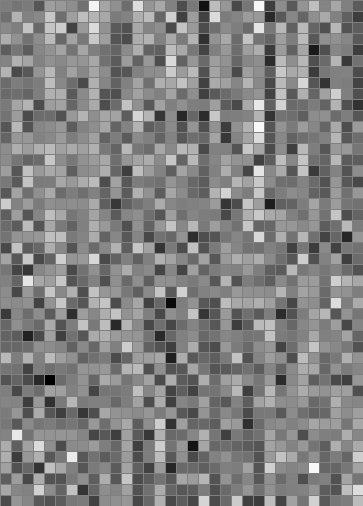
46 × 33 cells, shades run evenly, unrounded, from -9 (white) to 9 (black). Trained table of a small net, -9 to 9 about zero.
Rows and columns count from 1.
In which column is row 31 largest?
3
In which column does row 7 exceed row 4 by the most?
2
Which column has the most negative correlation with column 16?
25
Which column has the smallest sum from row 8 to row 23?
24
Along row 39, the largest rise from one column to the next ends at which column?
16
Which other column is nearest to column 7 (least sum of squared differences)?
1
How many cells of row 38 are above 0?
19
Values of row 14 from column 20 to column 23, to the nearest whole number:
0 0 3 -5
